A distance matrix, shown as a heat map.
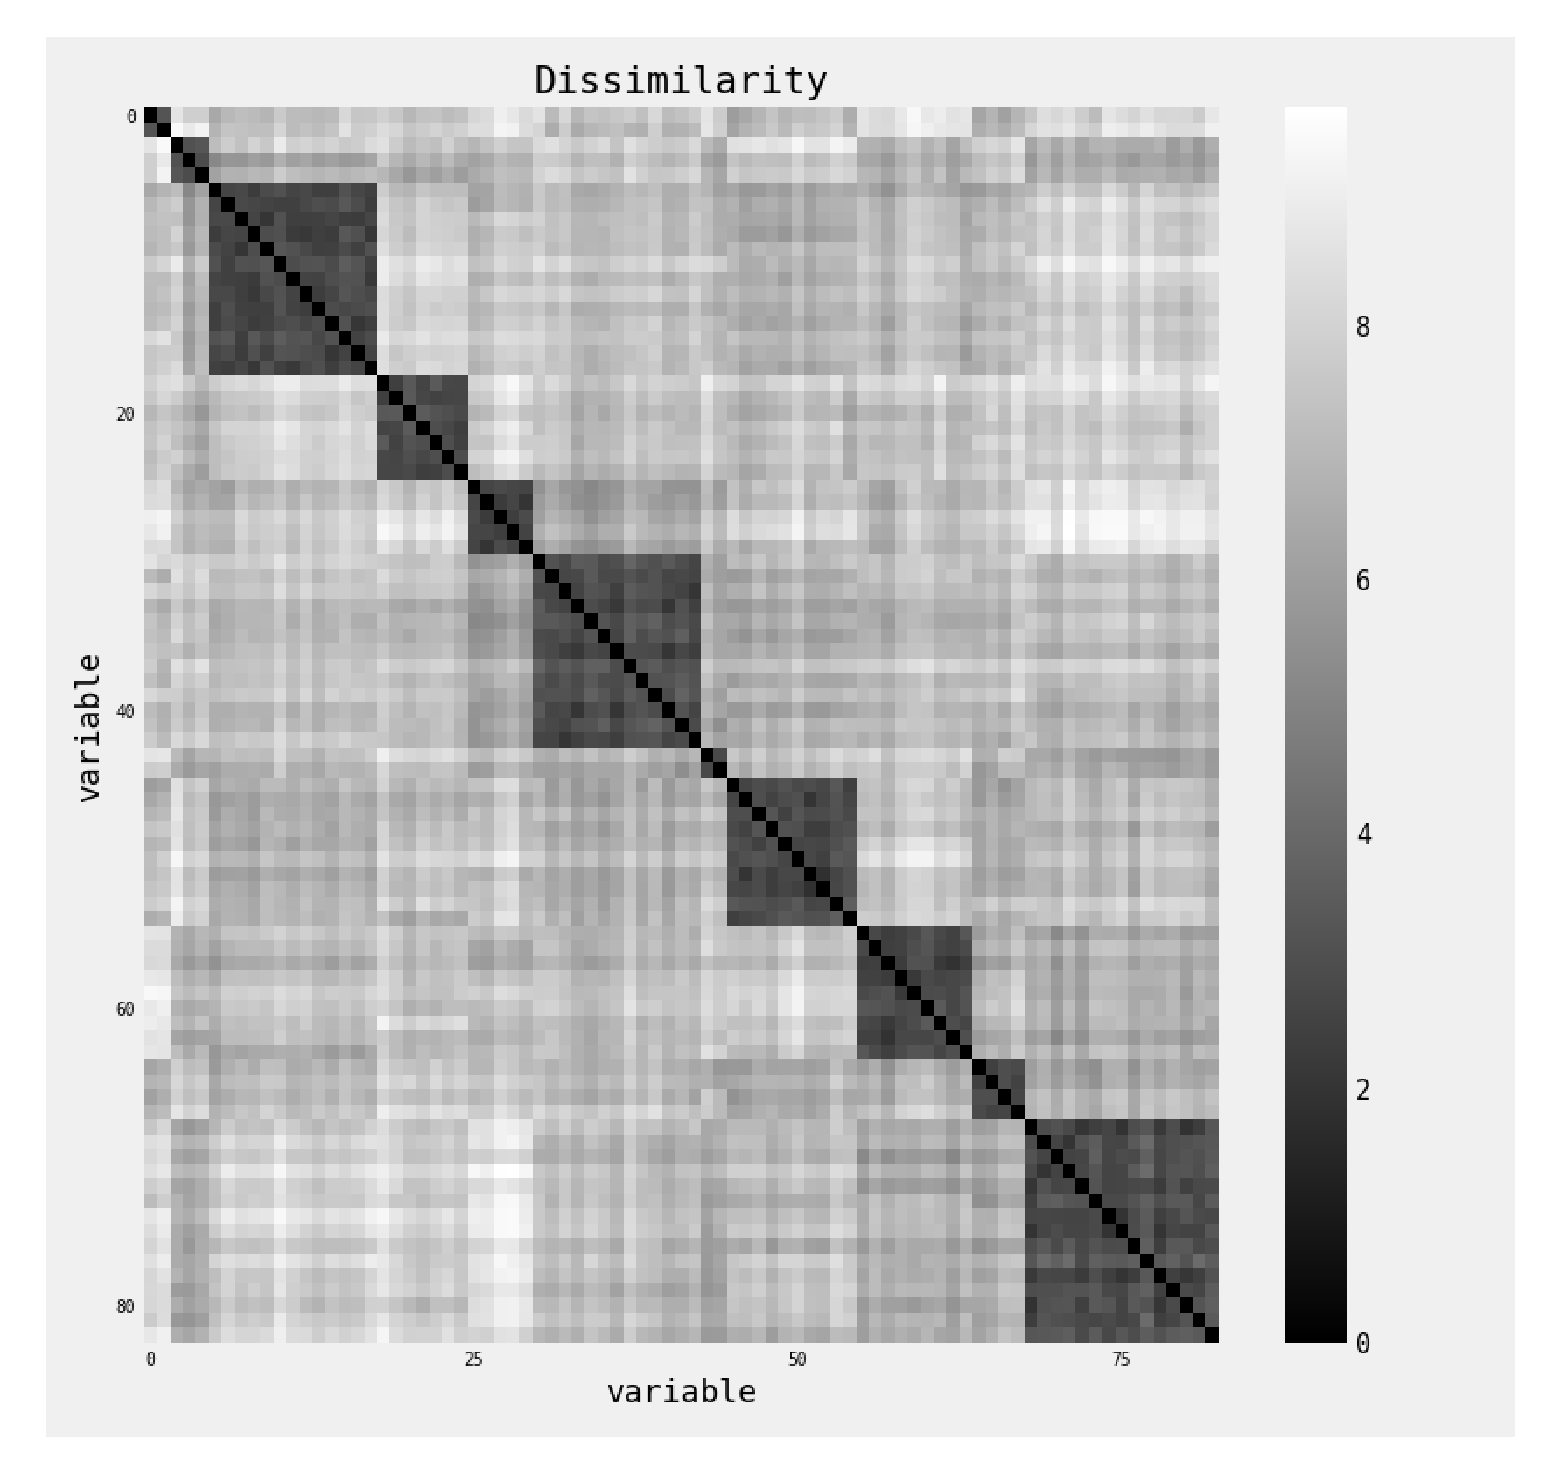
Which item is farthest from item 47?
2
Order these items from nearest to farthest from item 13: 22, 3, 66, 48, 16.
16, 3, 48, 66, 22
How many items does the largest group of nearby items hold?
15
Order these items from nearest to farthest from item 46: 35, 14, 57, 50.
50, 35, 14, 57
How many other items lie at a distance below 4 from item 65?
3
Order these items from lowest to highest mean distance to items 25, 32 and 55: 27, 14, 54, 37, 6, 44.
27, 37, 44, 6, 14, 54
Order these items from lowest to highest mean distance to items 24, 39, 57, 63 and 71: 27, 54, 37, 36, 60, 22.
60, 36, 22, 37, 54, 27
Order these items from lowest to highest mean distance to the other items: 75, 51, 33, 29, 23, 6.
33, 51, 6, 75, 29, 23
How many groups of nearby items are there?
11
